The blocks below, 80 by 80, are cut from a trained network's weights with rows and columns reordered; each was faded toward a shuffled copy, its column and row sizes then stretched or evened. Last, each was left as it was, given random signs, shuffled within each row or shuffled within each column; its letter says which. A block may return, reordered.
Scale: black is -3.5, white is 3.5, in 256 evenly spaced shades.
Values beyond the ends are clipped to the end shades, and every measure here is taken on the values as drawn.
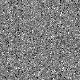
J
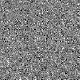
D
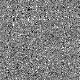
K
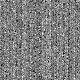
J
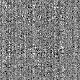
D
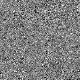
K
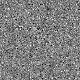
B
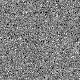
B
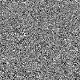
K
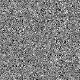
K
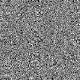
D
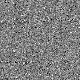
B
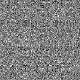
D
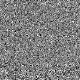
K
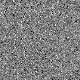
J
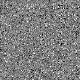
K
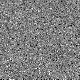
B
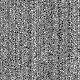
J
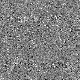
B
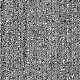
D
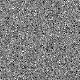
J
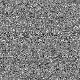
B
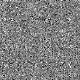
K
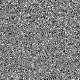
B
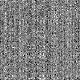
D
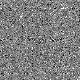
K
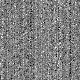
J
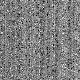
J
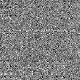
D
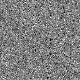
J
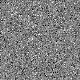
J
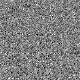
K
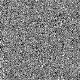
J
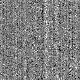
J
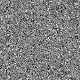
J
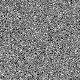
B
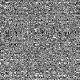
D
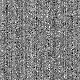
J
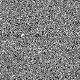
B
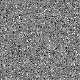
J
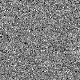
B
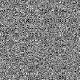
D
